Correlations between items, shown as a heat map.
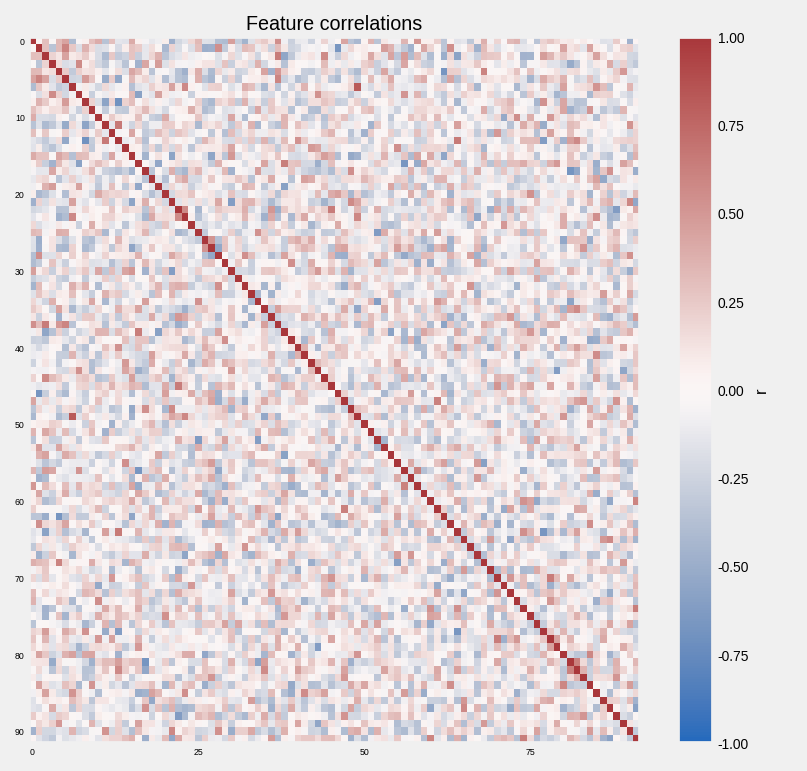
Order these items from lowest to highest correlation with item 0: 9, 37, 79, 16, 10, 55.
55, 16, 79, 9, 10, 37
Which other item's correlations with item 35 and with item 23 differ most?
49
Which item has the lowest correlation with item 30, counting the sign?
21
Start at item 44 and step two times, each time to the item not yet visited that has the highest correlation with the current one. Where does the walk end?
37
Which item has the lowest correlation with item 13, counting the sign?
8
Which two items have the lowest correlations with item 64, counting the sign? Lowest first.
77, 2
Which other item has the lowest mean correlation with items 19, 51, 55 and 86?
38
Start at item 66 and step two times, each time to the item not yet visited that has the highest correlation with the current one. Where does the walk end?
28
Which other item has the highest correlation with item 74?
91
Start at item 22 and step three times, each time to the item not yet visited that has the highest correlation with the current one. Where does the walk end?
78
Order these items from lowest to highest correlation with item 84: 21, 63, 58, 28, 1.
58, 28, 21, 1, 63
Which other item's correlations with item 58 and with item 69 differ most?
76
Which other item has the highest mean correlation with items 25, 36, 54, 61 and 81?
47
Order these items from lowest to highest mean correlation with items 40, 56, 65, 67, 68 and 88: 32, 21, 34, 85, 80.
32, 80, 21, 34, 85
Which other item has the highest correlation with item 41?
85
